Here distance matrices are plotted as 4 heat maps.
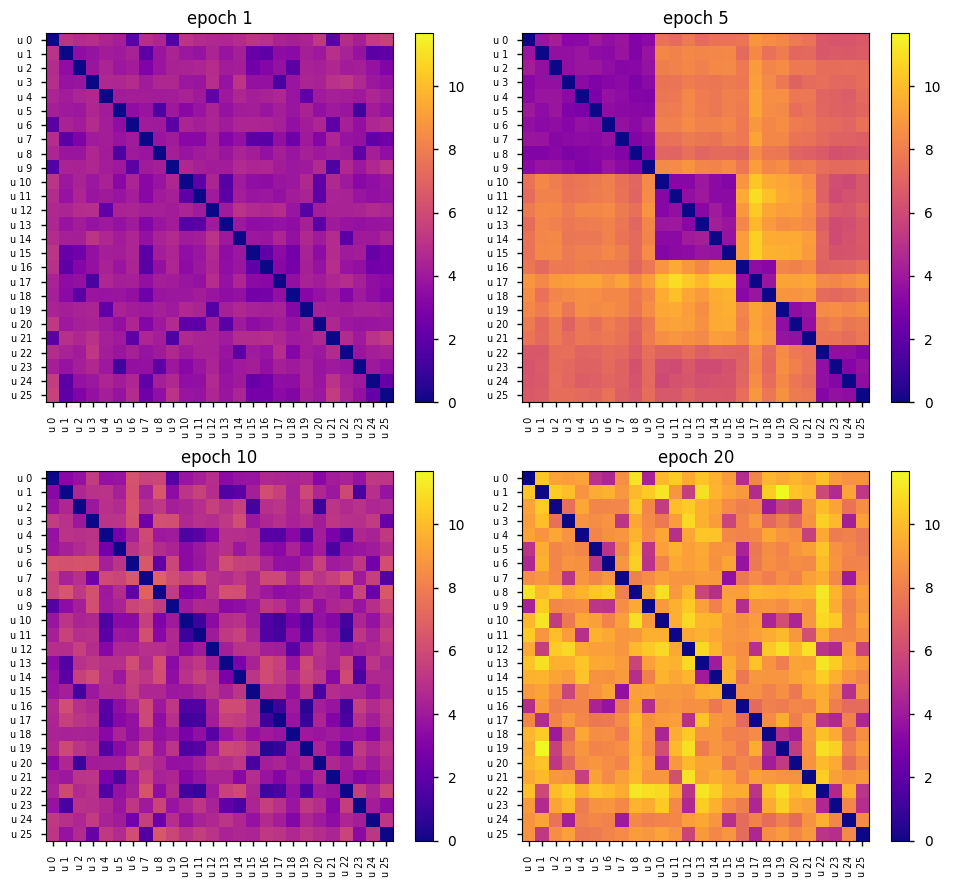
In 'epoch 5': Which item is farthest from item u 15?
u 17
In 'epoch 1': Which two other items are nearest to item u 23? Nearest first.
u 5, u 8
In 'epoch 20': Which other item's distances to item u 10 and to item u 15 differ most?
u 7
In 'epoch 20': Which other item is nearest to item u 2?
u 18
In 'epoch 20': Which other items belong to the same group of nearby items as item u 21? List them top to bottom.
u 4, u 11
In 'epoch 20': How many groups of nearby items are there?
6
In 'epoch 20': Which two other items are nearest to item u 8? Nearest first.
u 14, u 13
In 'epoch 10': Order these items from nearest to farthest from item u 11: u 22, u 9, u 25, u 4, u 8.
u 22, u 4, u 8, u 9, u 25
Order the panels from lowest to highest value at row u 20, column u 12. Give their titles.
epoch 1, epoch 10, epoch 5, epoch 20
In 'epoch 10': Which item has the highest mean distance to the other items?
u 7
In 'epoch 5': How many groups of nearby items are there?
5
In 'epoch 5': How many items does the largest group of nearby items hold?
10
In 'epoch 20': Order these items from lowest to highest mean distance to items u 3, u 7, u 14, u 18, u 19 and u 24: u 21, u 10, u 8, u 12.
u 10, u 8, u 21, u 12
